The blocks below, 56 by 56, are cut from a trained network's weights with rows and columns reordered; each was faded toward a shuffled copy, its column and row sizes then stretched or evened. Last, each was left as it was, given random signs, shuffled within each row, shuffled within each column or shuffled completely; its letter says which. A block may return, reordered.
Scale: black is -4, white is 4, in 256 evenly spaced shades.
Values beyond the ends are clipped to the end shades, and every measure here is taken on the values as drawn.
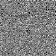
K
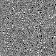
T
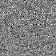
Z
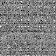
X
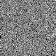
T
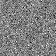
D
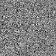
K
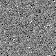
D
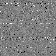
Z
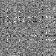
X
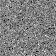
D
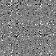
X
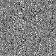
T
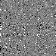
K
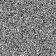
D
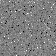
D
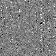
T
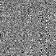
K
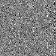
T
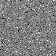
D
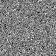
D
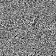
Z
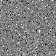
D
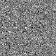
K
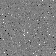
D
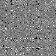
K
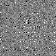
K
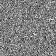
D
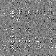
X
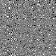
X
